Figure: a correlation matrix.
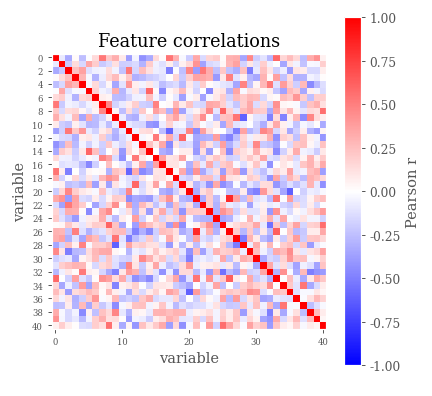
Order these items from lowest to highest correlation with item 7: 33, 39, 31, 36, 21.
21, 36, 31, 39, 33
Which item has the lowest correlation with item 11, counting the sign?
17
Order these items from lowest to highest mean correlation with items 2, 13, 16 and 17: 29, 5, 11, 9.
5, 29, 11, 9
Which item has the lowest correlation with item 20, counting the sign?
35
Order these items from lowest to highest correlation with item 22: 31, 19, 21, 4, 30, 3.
21, 19, 30, 31, 4, 3
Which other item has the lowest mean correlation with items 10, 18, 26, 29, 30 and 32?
20
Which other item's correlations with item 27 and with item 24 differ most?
9
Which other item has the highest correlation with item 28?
4
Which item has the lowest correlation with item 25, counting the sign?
32
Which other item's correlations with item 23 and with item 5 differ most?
14
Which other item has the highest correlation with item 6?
36
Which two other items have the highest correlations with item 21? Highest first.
26, 33
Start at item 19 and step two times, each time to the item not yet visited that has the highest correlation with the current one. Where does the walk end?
15
